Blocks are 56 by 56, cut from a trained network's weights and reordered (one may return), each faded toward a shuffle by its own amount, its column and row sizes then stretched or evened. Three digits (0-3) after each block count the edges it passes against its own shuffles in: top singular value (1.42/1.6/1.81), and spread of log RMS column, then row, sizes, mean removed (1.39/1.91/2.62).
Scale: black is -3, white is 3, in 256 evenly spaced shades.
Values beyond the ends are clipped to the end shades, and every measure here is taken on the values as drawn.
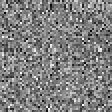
2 1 0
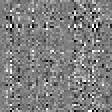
3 3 2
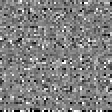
0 1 3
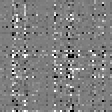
2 3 3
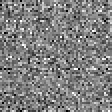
0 0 2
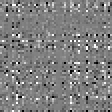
1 3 3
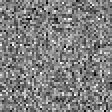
1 0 0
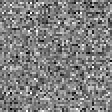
2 1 2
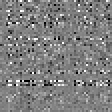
3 2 3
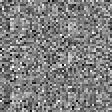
2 0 1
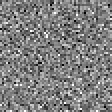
2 0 0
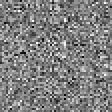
3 1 0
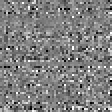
0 2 3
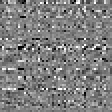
3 2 3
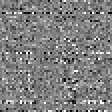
1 2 3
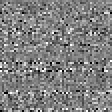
1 0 3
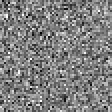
2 1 0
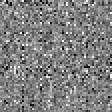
0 2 2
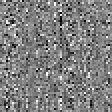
2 3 1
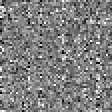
1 2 0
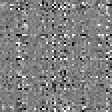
3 3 3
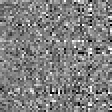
3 2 2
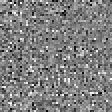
0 2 2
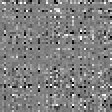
0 3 3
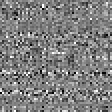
3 1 3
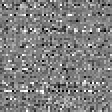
1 1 3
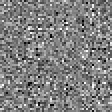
1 2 1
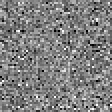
1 1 2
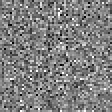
0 1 1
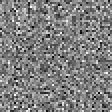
1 1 0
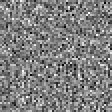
1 0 0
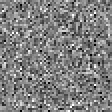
1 2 0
